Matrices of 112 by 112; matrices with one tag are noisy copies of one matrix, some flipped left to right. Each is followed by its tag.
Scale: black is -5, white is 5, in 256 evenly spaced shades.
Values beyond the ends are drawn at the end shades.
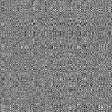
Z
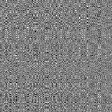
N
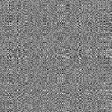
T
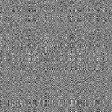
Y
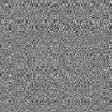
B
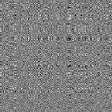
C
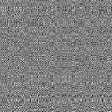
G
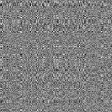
B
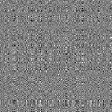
Y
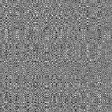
N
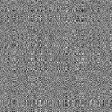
Y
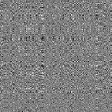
C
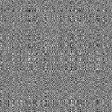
Y
